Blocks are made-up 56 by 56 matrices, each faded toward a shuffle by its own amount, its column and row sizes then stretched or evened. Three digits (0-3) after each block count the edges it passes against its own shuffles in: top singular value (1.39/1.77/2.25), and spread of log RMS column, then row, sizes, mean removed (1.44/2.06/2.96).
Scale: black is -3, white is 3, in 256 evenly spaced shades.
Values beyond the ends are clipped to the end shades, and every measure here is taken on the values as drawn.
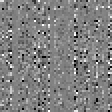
0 3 1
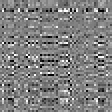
3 2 3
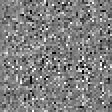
0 2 1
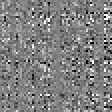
1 3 2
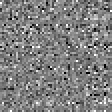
1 1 2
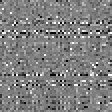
3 0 3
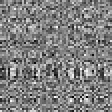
3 1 2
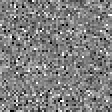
1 0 1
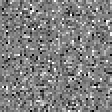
1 1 0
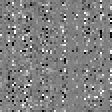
0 3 1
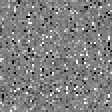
0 2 0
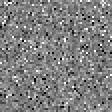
0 0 0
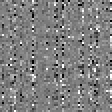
1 3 1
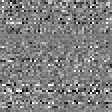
2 1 3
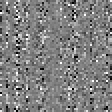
0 3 1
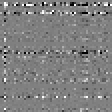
2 1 3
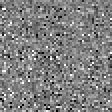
1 1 1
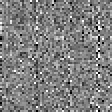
2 2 0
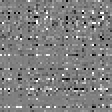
1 2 3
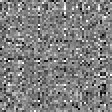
2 2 1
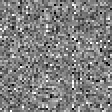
1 1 0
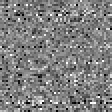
2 0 2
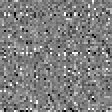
2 2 1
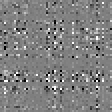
2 3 3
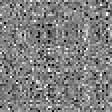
2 1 0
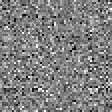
2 1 0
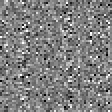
1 2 0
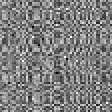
3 1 1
